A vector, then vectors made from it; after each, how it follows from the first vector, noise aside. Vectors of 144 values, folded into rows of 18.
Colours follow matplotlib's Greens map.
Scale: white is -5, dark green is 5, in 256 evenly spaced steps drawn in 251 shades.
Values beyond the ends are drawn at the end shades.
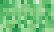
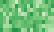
reversed, negated.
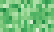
wrapped around, negated.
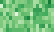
wrapped around.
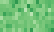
reversed, partly zeroed.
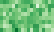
reversed, negated.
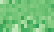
negated, partly zeroed.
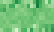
reversed, partly zeroed.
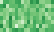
sign-scrambled.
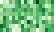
negated, scaled up.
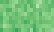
reversed, negated, shrunk.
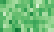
reversed, negated.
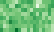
reversed, negated.
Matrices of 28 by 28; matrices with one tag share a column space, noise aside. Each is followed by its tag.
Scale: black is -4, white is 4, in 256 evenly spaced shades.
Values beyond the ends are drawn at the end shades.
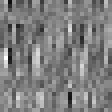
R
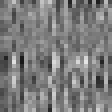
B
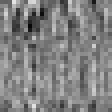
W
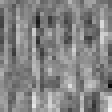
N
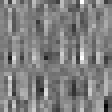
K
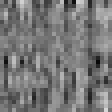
B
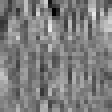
W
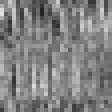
W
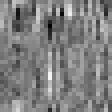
W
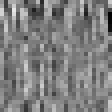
W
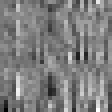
K
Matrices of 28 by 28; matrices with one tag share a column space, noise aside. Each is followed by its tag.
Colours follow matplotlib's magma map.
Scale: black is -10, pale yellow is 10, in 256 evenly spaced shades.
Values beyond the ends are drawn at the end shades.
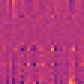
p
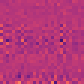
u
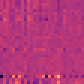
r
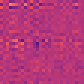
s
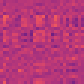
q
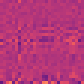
u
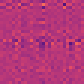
s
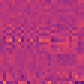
u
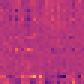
r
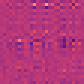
s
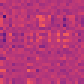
q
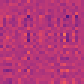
q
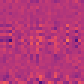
u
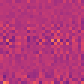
u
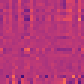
r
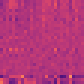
r
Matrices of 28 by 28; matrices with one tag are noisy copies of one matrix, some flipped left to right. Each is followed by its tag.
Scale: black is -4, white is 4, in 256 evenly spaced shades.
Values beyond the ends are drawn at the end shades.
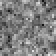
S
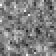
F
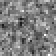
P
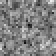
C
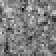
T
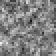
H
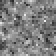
S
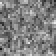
S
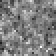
S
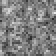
T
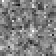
C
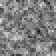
F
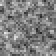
F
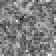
P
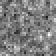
F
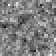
P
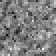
F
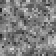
H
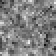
S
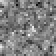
C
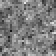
S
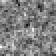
C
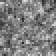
S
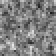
C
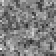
C
